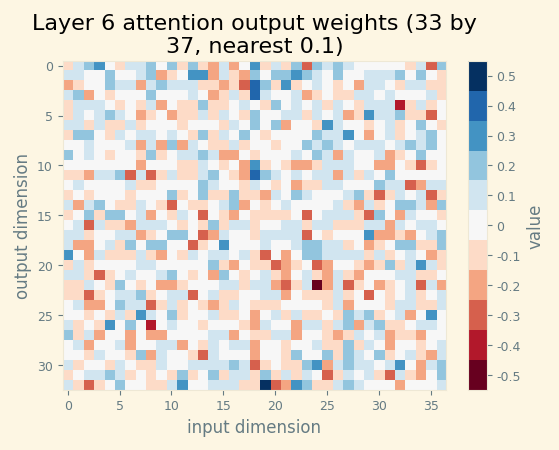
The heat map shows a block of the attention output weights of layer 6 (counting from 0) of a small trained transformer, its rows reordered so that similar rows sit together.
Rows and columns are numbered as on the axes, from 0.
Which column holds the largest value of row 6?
25
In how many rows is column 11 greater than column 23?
11
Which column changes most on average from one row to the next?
32
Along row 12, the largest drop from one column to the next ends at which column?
33
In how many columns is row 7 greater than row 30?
14
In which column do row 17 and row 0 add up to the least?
23
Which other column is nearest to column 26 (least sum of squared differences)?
6
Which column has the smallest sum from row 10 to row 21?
2
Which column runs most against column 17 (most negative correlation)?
18
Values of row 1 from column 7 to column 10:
0.1 0.2 -0.2 -0.1
